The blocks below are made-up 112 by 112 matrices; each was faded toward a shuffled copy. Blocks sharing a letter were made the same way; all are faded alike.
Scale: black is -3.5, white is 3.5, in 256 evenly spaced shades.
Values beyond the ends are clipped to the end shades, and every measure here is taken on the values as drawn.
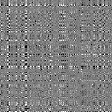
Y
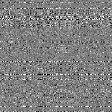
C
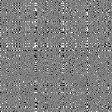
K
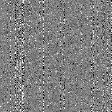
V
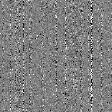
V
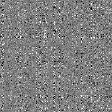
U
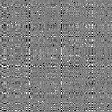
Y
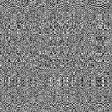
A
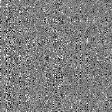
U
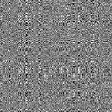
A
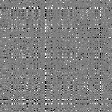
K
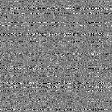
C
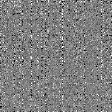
U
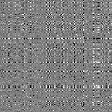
Y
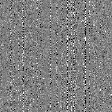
V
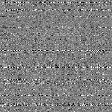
C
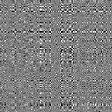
Y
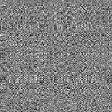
A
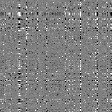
K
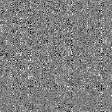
U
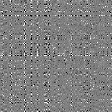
K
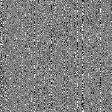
V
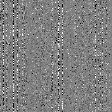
V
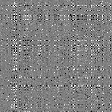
K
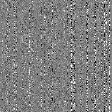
V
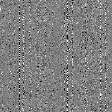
V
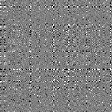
K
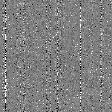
V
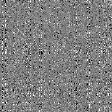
U
